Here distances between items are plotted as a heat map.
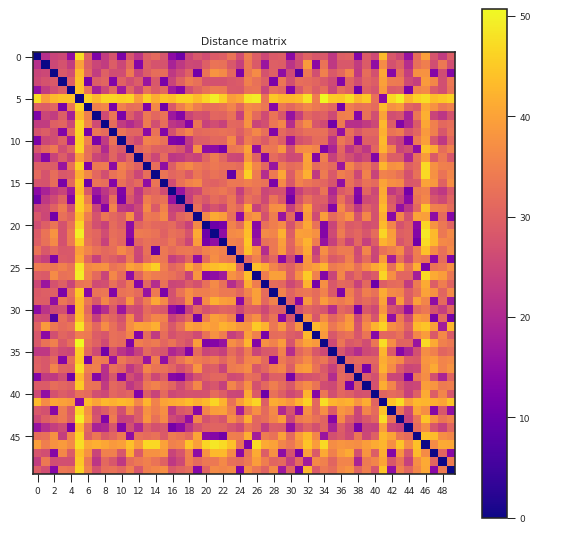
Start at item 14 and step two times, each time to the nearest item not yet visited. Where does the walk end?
27
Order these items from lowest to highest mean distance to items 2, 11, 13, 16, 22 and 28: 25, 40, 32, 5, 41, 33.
40, 33, 32, 25, 41, 5
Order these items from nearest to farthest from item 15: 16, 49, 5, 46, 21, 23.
16, 21, 23, 49, 46, 5
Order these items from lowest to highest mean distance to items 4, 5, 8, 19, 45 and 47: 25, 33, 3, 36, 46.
33, 3, 36, 25, 46
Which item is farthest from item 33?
32
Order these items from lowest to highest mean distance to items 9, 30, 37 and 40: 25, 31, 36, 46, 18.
36, 18, 31, 25, 46
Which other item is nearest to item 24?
31
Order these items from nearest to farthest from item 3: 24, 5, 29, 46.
24, 29, 46, 5
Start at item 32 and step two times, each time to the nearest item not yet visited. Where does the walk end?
38
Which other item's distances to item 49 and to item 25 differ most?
46
